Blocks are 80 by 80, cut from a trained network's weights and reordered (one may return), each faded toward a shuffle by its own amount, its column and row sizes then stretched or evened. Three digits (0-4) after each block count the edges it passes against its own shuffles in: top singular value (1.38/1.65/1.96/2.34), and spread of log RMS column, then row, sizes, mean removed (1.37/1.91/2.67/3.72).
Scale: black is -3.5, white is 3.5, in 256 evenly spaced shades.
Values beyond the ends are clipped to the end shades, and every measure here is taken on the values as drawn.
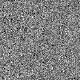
0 2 0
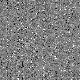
2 2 0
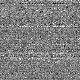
2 0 2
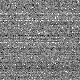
3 1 1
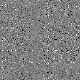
2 2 1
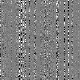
1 4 1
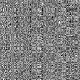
4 3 1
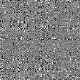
0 3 3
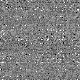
0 1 2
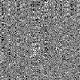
3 2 1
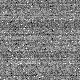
2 0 0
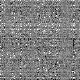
3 3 0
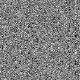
1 2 1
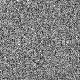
1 0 0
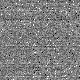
1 1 0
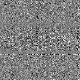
0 2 3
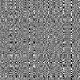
4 3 2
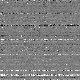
4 1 3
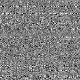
2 0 3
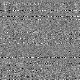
2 1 3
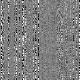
3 4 0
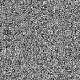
2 1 0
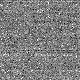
1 0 0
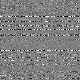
2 0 4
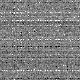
4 2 2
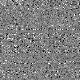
0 0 3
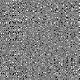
3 2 1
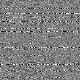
1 0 4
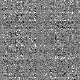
2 3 0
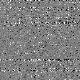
2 1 3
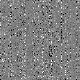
1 3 0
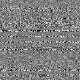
0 1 4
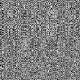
4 3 1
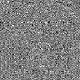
3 0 2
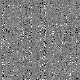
0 3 1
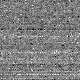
3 1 2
